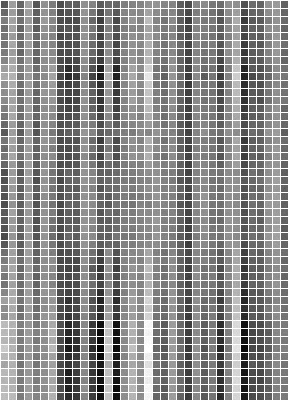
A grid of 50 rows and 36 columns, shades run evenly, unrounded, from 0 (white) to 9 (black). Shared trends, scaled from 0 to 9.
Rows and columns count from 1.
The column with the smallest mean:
19
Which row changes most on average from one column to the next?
44
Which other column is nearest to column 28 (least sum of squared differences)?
10
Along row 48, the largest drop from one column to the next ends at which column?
14
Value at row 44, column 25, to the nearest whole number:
4
